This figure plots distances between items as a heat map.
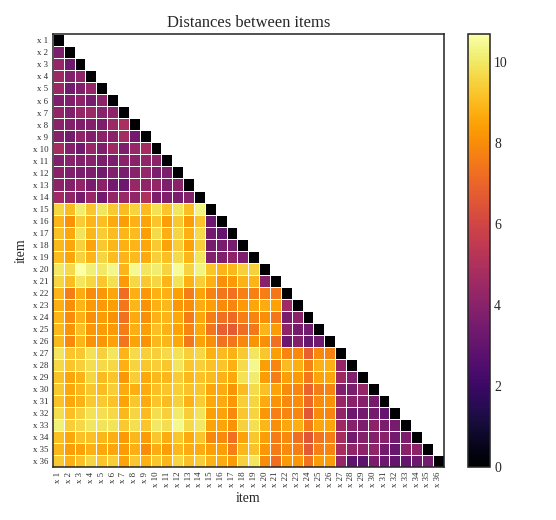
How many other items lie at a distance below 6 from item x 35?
9
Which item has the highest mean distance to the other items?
x 20
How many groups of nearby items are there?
5
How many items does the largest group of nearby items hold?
14
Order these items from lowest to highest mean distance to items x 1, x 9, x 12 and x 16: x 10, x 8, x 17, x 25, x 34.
x 8, x 10, x 17, x 25, x 34
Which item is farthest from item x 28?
x 19
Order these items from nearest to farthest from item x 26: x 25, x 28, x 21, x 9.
x 25, x 21, x 9, x 28
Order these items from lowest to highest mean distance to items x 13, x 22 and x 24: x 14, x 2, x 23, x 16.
x 23, x 2, x 14, x 16
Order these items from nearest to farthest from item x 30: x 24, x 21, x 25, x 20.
x 24, x 25, x 21, x 20
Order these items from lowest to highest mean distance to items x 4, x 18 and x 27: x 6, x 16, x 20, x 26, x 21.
x 16, x 6, x 26, x 21, x 20
